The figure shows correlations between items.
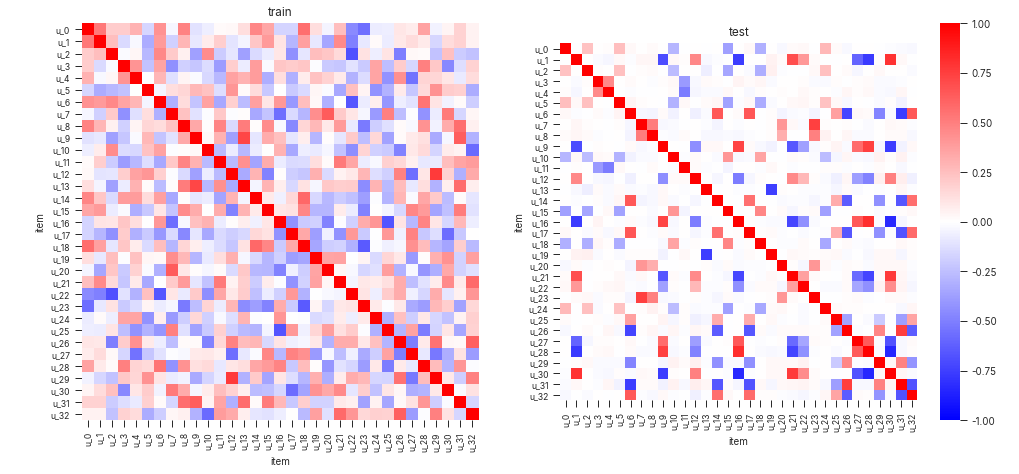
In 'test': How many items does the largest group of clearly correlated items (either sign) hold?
9
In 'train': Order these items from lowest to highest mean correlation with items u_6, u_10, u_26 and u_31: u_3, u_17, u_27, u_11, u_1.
u_17, u_27, u_11, u_3, u_1
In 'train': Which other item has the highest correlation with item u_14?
u_18
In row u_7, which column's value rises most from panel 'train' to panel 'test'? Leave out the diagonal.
u_23
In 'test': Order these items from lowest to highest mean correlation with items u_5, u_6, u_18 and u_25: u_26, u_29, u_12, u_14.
u_26, u_29, u_12, u_14
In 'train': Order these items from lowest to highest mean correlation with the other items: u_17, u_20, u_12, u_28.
u_17, u_20, u_12, u_28
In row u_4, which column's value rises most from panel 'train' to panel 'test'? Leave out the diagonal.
u_27
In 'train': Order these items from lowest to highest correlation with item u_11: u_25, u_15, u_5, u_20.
u_5, u_20, u_25, u_15
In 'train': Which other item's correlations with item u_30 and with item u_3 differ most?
u_7
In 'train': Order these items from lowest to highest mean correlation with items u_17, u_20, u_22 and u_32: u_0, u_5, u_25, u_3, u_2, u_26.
u_2, u_0, u_5, u_3, u_26, u_25
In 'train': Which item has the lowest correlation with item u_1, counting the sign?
u_22
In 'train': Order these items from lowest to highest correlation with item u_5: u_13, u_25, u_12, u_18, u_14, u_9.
u_25, u_18, u_13, u_14, u_9, u_12
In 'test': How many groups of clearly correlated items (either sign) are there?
6
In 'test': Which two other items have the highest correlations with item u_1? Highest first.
u_30, u_21
